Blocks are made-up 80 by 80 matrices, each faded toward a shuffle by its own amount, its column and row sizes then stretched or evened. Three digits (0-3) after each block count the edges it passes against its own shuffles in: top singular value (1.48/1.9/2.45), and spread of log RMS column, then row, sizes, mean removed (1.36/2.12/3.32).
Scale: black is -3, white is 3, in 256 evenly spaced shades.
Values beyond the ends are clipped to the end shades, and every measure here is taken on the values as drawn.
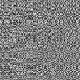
3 0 2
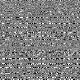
2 0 3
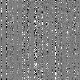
0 3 1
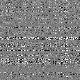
0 1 3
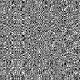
3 2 0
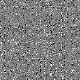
1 2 1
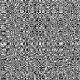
3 1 2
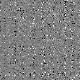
0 2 1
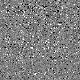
0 1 2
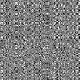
3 2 1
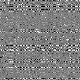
3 0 3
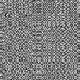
3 1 0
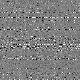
1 0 3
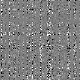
1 3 2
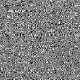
2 1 2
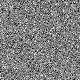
0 0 0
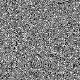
1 1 0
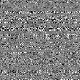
2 0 3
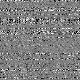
1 0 3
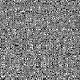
2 0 2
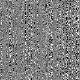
0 3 0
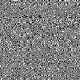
2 0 2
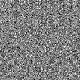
2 0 0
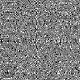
2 1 1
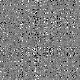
1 2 2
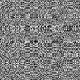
3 0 2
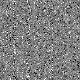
0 2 0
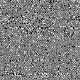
1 0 2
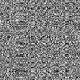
3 0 2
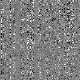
1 3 2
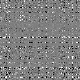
1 2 3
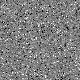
0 0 0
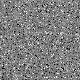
0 0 1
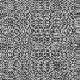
3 1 1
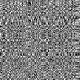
3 1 1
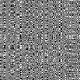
3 3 0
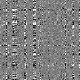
3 3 2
